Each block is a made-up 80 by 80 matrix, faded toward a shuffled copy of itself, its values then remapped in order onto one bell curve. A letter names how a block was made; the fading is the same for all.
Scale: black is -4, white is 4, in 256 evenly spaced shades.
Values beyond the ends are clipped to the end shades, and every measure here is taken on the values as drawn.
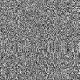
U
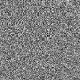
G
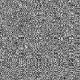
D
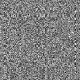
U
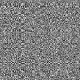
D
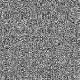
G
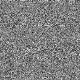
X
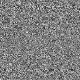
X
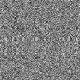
G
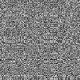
D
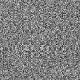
G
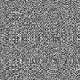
D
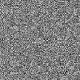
G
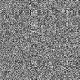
G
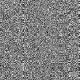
U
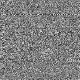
X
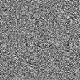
G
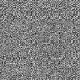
D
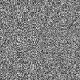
G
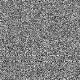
X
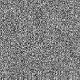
G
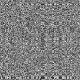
D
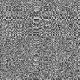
D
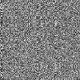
U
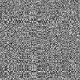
D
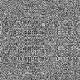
D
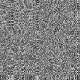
U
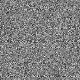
X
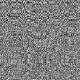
D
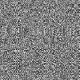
U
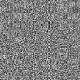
U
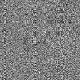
U
